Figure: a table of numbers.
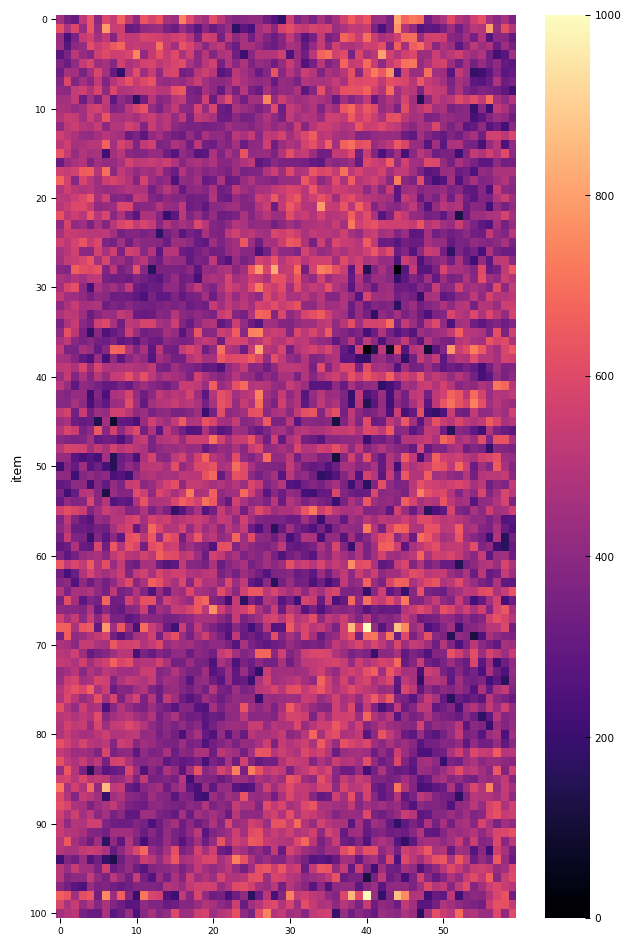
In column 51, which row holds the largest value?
37
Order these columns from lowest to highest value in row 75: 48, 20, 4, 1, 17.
17, 48, 20, 1, 4
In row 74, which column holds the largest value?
34
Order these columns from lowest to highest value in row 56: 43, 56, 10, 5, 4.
4, 56, 5, 43, 10
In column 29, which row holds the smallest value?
0
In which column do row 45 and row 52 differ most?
40
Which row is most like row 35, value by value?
84
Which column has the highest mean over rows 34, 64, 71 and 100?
27
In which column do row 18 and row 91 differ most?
44
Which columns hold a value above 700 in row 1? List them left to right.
6, 44, 56
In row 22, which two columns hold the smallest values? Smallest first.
52, 14
